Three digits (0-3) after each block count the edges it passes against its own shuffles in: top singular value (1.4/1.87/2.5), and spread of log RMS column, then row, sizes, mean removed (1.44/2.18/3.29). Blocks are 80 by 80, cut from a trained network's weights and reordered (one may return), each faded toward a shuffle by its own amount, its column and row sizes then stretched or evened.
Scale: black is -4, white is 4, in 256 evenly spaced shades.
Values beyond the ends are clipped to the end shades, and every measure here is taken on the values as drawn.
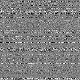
2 1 3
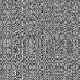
3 2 0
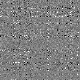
0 2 2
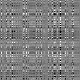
3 3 2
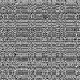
3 0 0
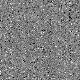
0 1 0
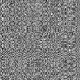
3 2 0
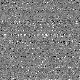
1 0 2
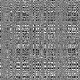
3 3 2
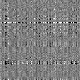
3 1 2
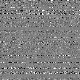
0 0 3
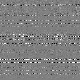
2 0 3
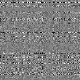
1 2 3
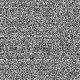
2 0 1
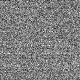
1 0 1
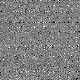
0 1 2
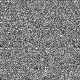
1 1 1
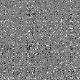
1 2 1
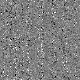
0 2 0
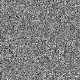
0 1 2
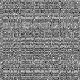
3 0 1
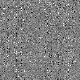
0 2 1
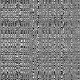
3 3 0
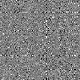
2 1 1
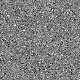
0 0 1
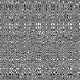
3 2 2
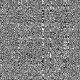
2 2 0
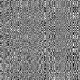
3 3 1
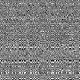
3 1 2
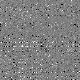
1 1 2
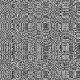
3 2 1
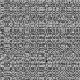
3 2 0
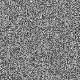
0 2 0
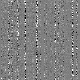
1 3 0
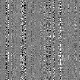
2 3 1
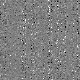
0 2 0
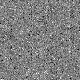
1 0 0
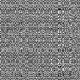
3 2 0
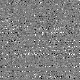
0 1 2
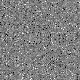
1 0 0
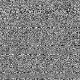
1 0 3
